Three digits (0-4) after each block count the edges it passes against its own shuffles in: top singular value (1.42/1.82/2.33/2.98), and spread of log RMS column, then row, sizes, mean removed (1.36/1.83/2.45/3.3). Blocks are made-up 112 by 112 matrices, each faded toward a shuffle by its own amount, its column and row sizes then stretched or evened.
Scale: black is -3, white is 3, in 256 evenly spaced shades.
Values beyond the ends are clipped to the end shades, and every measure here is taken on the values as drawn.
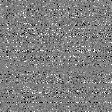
0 2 4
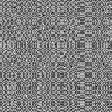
4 0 1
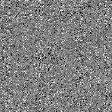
1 3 1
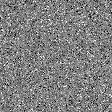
0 0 0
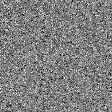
1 2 0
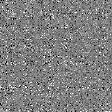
1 3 3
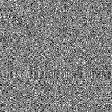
3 0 1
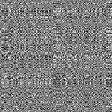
4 0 4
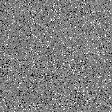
0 1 2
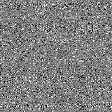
2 0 3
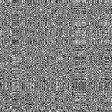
4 2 1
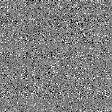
0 2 3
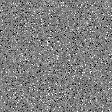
1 1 1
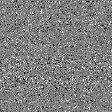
0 1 3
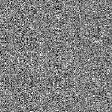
2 3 0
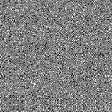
3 1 1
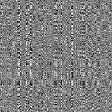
4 4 1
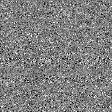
0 0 3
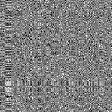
4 3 0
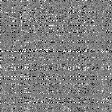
2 3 4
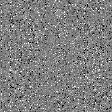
1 3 0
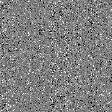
1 3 0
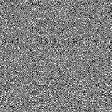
3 1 2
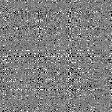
3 3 4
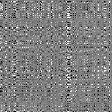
4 4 4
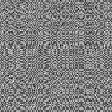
4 0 1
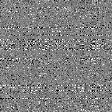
2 2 4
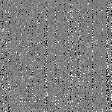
0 4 2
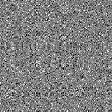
3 1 1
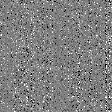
0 4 0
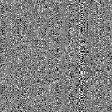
3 4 0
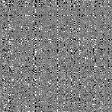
3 4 3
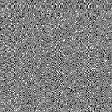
4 2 1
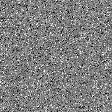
0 1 0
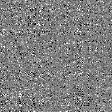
0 3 3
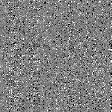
2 3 1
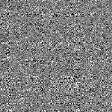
2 3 3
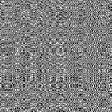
4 2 3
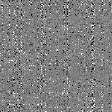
2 4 2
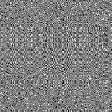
4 2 1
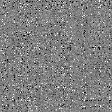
1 3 2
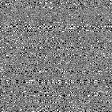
3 1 4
